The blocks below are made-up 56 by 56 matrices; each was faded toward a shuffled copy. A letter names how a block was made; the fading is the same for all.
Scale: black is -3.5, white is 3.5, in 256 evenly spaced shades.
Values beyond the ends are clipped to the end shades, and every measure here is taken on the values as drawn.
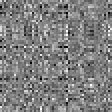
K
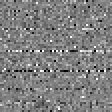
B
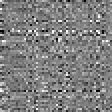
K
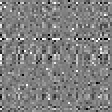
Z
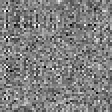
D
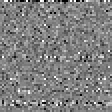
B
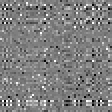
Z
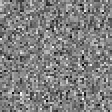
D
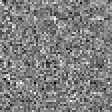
D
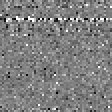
B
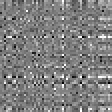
Z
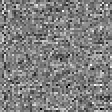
D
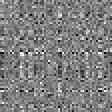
K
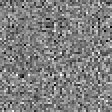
D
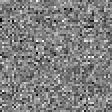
D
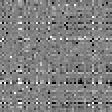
Z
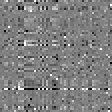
Z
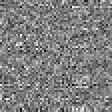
D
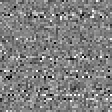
B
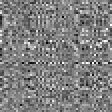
K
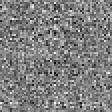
D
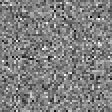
D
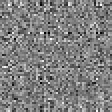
D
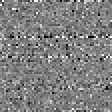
B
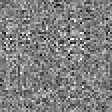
D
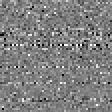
B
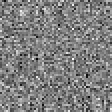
D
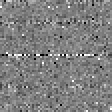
B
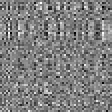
K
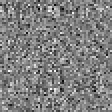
D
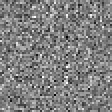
D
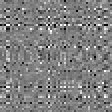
Z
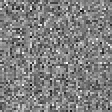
D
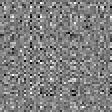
K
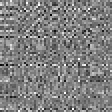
K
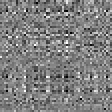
K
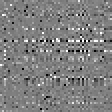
Z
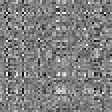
K
